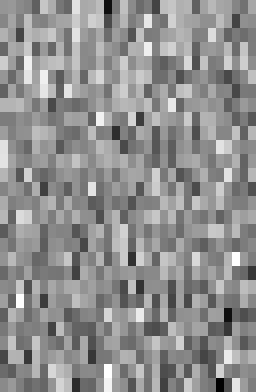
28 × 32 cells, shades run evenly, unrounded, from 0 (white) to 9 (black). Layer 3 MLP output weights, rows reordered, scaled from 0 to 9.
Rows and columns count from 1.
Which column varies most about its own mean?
29
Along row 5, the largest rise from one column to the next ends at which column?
25
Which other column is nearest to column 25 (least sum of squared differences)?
9
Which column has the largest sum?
31
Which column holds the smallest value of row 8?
22
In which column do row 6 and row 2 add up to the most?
30
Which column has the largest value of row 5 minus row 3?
27
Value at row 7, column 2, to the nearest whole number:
3
